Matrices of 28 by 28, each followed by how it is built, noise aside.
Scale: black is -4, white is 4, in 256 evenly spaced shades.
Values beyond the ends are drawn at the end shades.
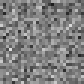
blocks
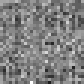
blocks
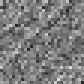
Hankel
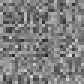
blocks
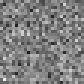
blocks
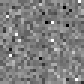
sparse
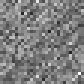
Hankel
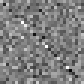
diagonal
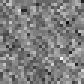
Toeplitz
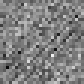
Hankel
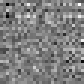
low rank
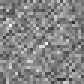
Hankel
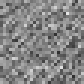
Hankel
